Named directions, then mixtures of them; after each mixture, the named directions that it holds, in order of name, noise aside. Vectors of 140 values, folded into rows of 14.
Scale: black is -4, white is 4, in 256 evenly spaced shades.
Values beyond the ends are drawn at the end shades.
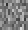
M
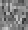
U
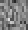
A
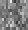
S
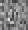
A.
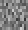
M.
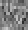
U.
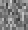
M, S.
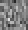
A.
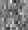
S.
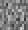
M.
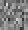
M, U.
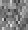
S, U.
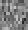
U.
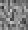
A, U.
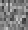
A, U.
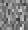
M.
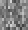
S.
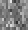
S.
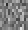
M.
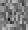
A, U.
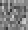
A, U.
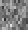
S, U.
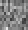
A, U.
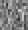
M, S.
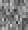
S, U.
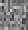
A, U.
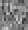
U.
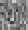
A.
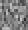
M, U.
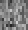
A, S.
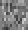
U.
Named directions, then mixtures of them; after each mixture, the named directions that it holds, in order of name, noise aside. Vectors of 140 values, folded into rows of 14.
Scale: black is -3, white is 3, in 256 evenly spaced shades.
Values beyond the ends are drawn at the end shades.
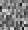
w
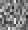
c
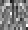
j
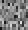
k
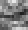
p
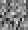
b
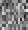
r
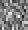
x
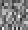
j, r, x.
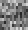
k, p, w.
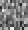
w.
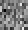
w.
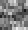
p, x.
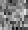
b, p, x.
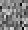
w.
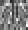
j.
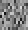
b, c.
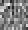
c, j.
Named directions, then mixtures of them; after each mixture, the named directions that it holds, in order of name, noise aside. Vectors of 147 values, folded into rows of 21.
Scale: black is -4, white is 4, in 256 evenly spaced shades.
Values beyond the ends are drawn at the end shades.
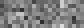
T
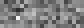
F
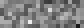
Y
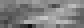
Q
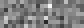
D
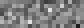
T, Y.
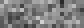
F, Q, T.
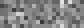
T.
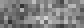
D, Q, T.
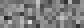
D, Y.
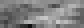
Q.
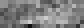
Q, Y.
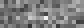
D, F, Q.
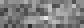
D, Q, Y.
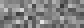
D, T.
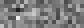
F.
